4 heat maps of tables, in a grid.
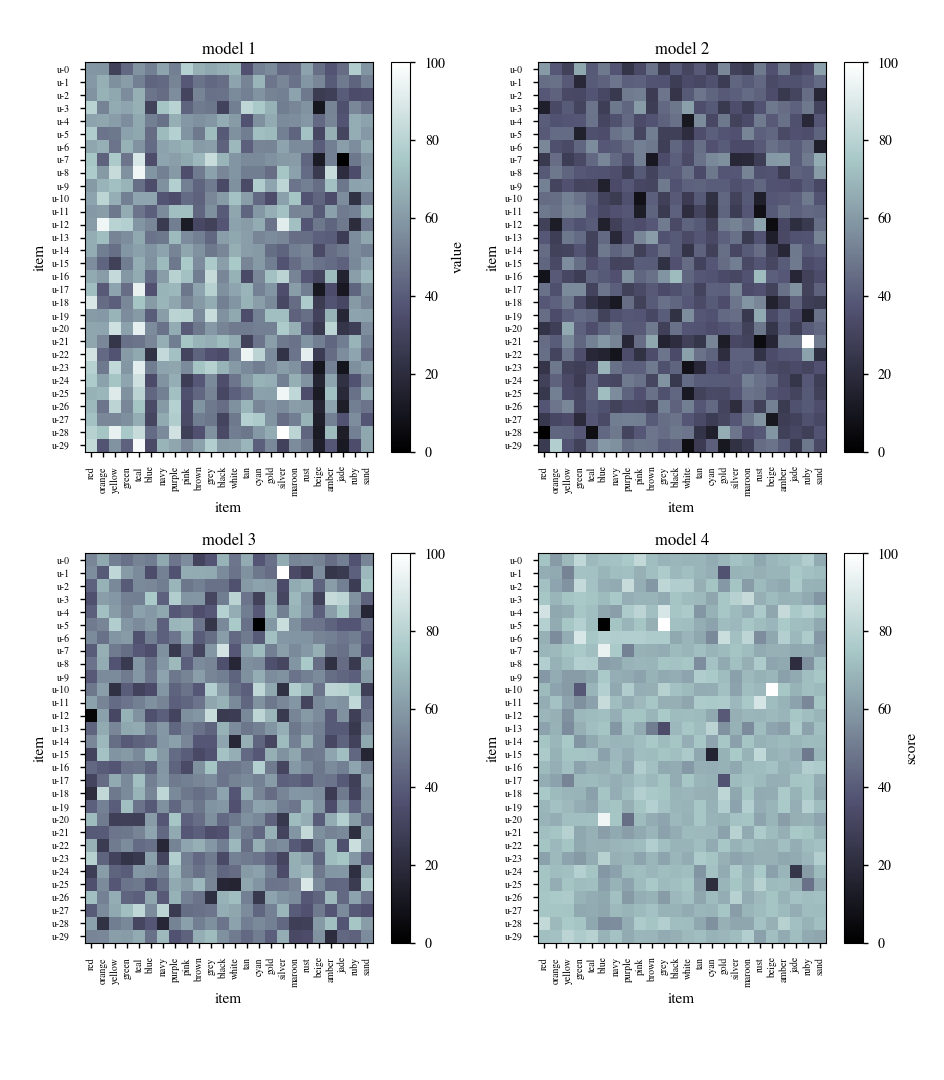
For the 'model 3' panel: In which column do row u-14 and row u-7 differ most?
purple
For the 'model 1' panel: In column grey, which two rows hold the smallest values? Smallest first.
u-12, u-22
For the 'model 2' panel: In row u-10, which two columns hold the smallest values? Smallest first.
pink, rust
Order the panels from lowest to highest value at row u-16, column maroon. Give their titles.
model 2, model 1, model 3, model 4
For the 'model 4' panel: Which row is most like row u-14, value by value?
u-22
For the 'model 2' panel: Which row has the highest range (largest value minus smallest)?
u-21
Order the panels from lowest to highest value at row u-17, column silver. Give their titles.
model 1, model 3, model 2, model 4
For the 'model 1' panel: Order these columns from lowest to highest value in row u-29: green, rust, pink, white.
green, rust, pink, white
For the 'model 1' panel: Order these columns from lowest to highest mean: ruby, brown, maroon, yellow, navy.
ruby, brown, maroon, navy, yellow
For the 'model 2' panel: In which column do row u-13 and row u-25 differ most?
navy
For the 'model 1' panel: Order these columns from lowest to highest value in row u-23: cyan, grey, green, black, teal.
cyan, green, black, grey, teal
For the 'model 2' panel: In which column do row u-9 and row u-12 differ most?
beige
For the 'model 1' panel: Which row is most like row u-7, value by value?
u-23
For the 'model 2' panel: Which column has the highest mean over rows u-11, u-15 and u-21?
ruby
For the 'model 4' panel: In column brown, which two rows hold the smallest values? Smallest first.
u-13, u-2
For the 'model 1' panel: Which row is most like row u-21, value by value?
u-0
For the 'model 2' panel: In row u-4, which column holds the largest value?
tan
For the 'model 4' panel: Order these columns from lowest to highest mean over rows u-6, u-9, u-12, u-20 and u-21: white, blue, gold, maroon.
gold, white, maroon, blue
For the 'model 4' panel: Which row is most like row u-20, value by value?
u-7
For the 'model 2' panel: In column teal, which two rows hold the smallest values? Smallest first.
u-28, u-22
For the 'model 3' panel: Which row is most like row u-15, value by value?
u-4
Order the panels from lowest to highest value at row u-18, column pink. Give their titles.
model 2, model 3, model 1, model 4
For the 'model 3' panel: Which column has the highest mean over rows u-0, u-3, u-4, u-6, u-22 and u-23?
amber
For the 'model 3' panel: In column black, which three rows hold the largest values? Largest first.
u-7, u-4, u-15
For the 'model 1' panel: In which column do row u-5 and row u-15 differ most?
purple
